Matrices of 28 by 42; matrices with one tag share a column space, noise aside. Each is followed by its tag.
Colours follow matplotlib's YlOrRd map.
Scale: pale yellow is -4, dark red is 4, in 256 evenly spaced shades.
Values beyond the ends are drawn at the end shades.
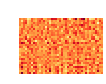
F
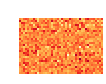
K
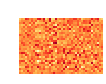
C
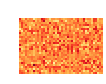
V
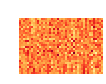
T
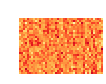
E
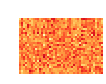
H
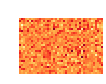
K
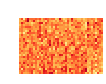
E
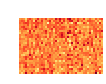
E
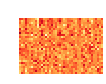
H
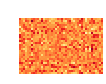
V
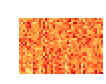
E
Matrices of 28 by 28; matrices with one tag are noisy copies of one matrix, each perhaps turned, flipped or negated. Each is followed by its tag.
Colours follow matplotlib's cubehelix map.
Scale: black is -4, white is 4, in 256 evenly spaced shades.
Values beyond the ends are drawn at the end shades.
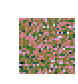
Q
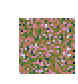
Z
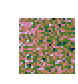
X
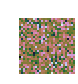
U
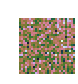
Q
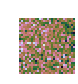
X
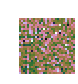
Q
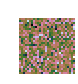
U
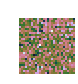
Q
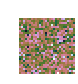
U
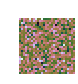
Z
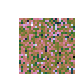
U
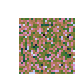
Z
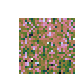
X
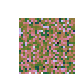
Z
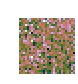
X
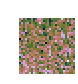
X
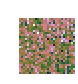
Q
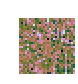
Q
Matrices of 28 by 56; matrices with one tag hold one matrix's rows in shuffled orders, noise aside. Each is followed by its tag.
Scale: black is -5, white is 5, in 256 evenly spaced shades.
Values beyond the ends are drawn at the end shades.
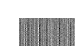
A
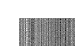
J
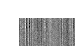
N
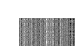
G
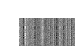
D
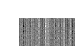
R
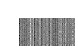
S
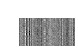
N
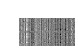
J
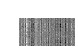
J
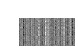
R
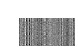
N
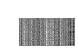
G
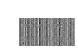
A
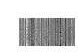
J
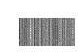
S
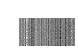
J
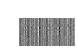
A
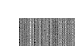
S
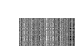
G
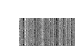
D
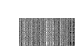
G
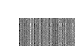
S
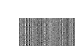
N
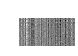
J
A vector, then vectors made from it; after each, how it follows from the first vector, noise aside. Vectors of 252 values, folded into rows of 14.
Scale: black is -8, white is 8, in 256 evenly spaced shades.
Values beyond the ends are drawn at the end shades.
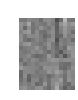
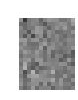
wrapped around.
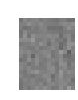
wrapped around, negated, shrunk.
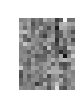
scaled up.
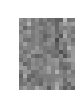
copied.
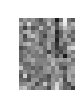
scaled up.
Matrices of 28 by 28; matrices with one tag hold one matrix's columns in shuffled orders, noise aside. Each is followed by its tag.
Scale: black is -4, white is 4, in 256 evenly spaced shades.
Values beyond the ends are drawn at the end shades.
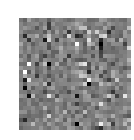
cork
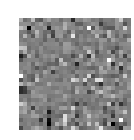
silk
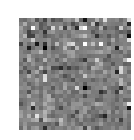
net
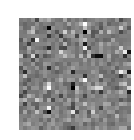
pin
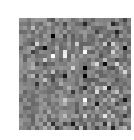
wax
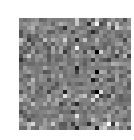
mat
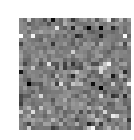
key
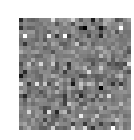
key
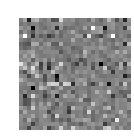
key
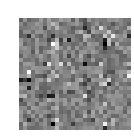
cork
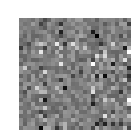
wax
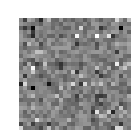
key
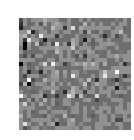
cork
